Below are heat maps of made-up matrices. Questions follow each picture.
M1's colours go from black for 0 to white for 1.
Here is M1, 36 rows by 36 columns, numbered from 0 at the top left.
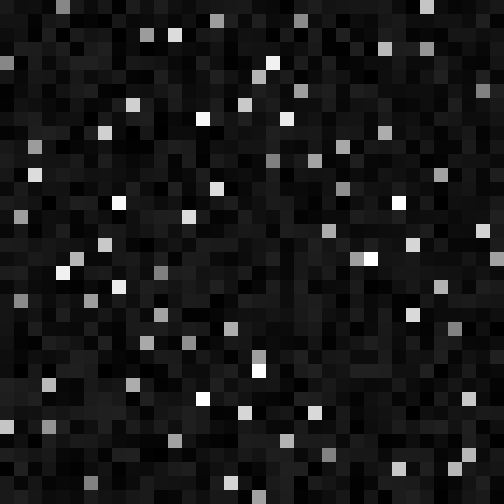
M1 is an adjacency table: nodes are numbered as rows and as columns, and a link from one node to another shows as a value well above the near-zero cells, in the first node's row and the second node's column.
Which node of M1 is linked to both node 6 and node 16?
node 34
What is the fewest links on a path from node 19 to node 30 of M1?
3
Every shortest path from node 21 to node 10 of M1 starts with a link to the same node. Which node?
node 1
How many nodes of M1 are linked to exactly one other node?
4
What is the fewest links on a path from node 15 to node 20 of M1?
7
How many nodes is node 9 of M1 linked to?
2
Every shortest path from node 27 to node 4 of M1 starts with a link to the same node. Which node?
node 3
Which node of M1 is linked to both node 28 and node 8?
node 14
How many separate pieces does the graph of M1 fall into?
3
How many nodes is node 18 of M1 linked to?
4
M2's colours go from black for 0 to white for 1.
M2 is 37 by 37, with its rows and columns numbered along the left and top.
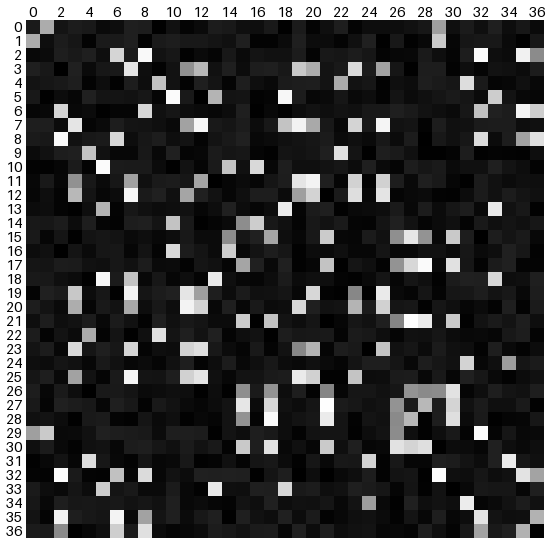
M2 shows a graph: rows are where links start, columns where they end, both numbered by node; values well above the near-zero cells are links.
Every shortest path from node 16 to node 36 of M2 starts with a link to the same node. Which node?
node 14
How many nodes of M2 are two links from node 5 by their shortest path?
3
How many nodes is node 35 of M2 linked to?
5
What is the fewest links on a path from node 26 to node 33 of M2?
5
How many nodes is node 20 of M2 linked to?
7
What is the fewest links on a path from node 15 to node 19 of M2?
6
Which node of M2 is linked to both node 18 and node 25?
node 7
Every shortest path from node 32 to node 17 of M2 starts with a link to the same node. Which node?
node 29
